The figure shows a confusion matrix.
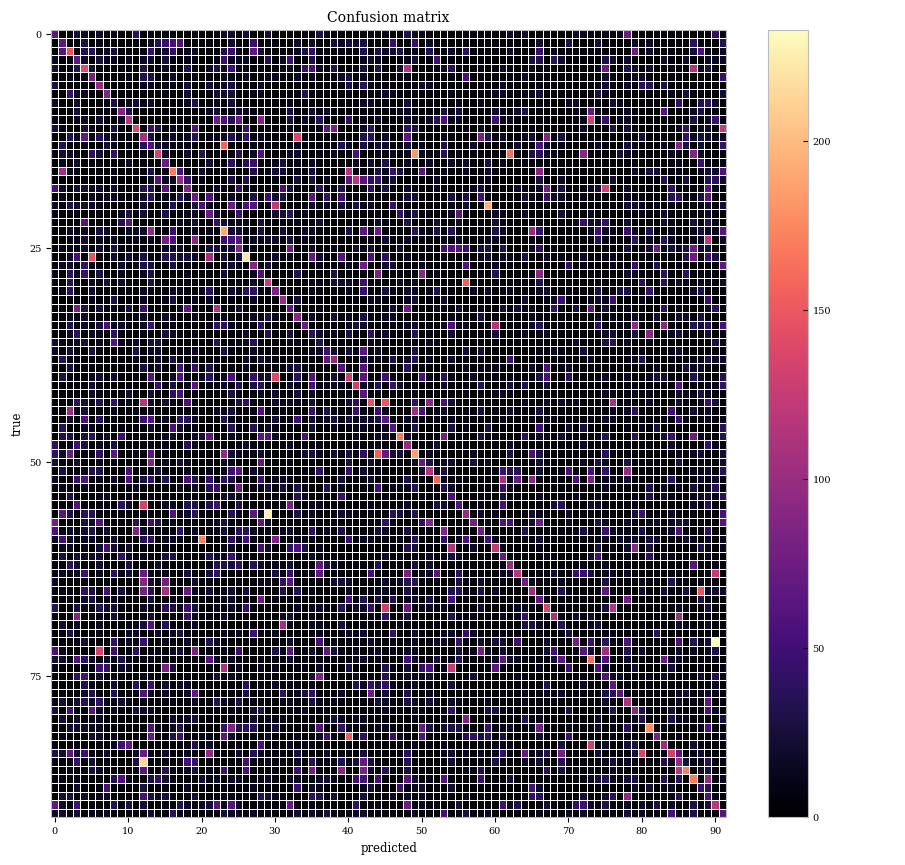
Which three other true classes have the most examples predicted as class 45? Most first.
43, 67, 49
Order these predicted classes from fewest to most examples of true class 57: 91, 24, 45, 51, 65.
24, 65, 45, 91, 51
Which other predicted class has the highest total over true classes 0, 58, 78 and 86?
85
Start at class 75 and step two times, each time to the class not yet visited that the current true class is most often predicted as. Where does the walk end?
8
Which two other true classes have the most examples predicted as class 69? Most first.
84, 73
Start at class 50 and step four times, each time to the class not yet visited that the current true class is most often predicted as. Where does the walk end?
88
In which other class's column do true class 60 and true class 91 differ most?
54
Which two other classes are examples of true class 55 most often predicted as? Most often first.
12, 32
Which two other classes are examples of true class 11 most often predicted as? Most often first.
91, 38
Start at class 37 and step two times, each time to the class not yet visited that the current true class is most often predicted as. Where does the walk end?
17
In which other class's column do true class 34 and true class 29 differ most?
56
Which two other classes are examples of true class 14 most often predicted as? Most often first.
49, 62
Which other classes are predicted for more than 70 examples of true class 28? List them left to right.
44, 50, 66
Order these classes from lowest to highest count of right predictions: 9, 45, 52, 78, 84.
45, 9, 78, 84, 52
